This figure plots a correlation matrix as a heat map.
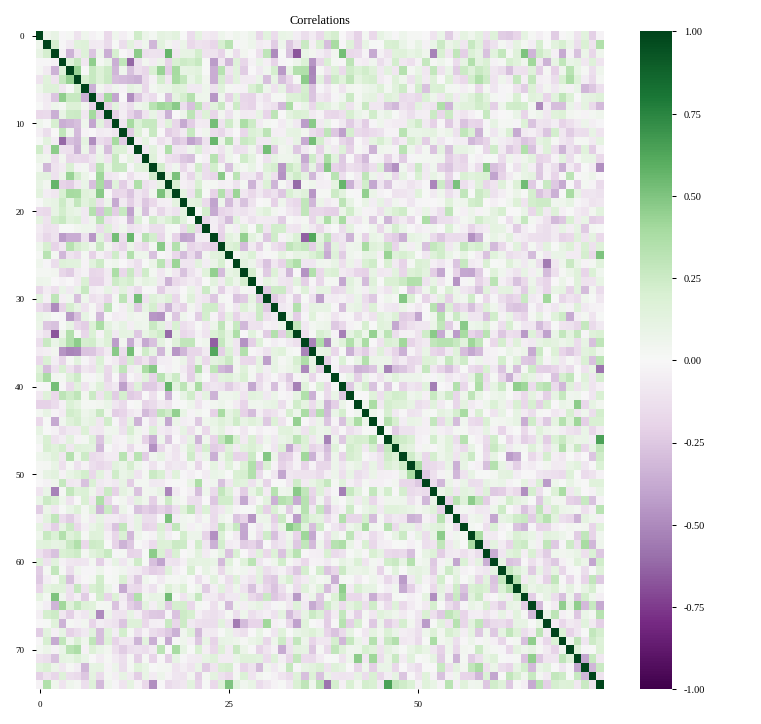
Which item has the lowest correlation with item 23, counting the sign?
35
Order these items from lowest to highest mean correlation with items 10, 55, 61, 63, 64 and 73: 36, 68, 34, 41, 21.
34, 41, 21, 68, 36
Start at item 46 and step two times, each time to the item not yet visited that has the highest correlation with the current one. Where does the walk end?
25
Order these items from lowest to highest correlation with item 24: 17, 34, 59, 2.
2, 17, 59, 34
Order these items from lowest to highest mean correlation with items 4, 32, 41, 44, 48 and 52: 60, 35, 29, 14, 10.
10, 14, 60, 29, 35
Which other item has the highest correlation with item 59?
15
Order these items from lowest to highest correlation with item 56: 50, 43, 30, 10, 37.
10, 50, 30, 37, 43
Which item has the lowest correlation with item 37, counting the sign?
30
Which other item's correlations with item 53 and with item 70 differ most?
32
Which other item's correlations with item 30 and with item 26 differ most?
67
